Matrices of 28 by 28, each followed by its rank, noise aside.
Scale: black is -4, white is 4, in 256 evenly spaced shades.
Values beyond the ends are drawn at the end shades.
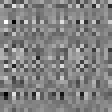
two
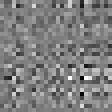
two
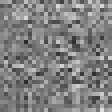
six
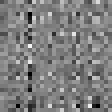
four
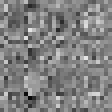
three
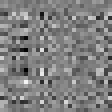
two
